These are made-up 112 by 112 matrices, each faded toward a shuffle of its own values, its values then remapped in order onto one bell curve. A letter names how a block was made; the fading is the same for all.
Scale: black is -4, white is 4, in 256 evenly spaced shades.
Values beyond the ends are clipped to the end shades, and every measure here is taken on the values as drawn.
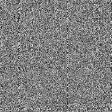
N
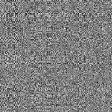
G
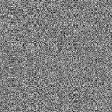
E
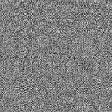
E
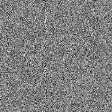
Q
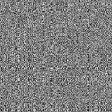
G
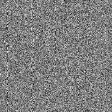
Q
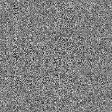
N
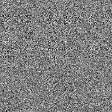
N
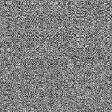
E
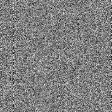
Q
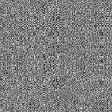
G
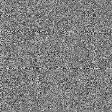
N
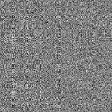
G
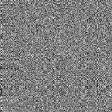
G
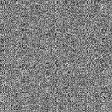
E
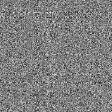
N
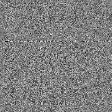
N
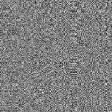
G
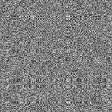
E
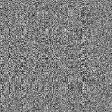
G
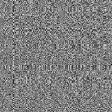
G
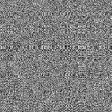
E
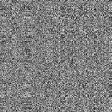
E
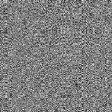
G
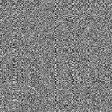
G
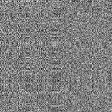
E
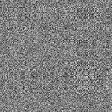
E
